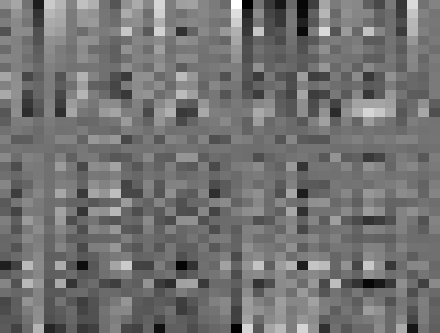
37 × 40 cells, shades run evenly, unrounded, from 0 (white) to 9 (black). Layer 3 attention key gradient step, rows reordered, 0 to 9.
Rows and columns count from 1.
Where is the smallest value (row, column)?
1, 22
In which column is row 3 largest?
28
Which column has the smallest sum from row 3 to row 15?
15
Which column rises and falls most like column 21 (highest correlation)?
12
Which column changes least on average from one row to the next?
5
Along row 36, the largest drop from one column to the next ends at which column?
23
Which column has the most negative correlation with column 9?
26
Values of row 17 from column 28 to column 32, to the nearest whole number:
5 5 5 5 5
